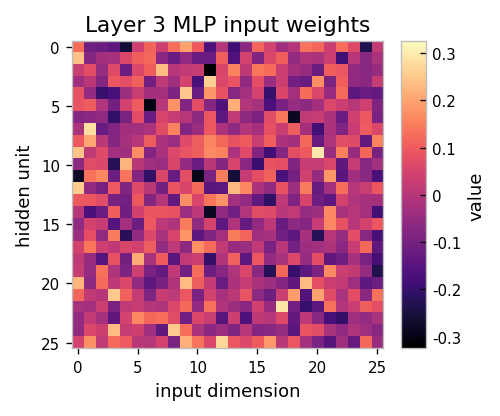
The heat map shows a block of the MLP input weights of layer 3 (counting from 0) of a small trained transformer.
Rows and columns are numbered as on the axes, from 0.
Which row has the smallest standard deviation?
17
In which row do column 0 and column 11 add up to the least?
11
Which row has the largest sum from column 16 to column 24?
9
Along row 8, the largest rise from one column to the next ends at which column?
25
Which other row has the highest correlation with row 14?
2
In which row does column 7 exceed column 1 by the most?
14
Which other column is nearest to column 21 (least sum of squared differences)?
23
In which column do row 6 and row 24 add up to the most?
8
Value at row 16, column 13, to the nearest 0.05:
0.15
